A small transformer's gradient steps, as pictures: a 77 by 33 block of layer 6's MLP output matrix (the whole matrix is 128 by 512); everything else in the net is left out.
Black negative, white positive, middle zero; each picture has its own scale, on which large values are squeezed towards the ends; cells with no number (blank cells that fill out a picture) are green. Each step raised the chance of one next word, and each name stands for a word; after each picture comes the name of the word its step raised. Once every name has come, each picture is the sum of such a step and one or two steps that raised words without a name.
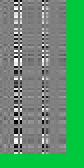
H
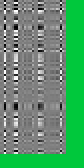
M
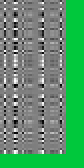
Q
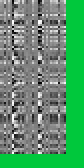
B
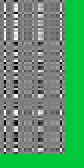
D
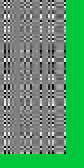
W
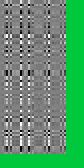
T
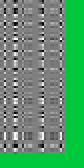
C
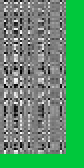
Q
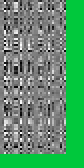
M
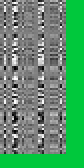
H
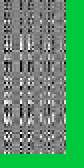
B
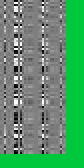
W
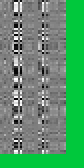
Q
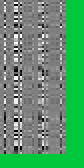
T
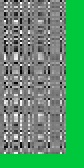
B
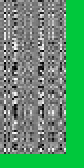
D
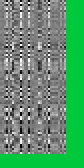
H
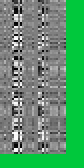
C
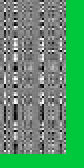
Q
